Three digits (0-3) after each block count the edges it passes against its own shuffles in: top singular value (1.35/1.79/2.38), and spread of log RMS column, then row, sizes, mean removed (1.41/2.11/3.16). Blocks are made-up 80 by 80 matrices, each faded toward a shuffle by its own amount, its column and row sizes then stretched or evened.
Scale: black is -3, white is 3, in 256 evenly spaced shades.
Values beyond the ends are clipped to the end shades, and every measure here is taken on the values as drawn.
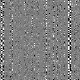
3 3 0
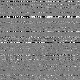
3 0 3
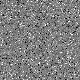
0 0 1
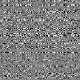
2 1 3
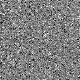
1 1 0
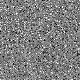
1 0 1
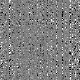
1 3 1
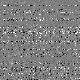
1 1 3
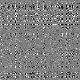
3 2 3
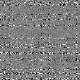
0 2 3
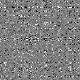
2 2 2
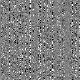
0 3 0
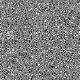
1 2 1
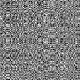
3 1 0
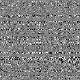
2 1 3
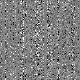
0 3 0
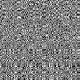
3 0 2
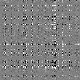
3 3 3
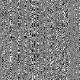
2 3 0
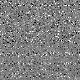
1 0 2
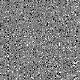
2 1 1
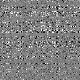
2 1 3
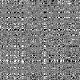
3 2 3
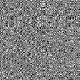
3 1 1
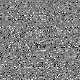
1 0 2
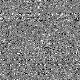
0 0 2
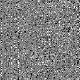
2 2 0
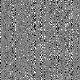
2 3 0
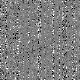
0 3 0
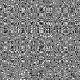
3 1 1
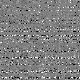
2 0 3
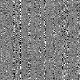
2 3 0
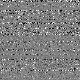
0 0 3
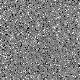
1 1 0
